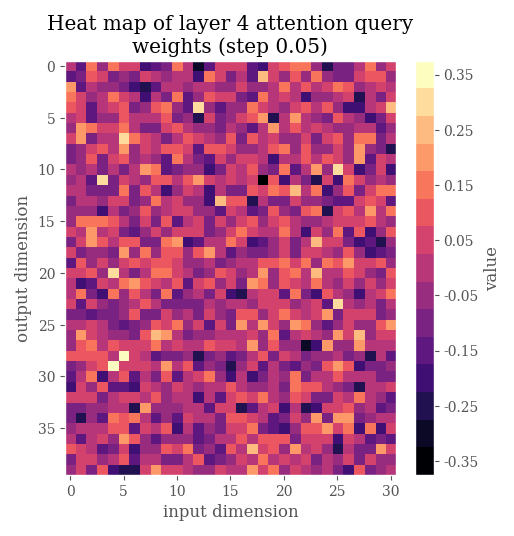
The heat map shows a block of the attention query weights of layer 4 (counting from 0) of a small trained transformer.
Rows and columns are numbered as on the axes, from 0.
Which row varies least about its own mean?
38
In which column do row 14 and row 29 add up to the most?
4
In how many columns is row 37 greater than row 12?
12
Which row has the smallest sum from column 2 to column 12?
2
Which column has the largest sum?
5
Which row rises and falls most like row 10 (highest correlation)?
23
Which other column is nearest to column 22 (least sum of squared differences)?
16
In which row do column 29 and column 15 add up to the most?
37
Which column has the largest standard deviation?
27
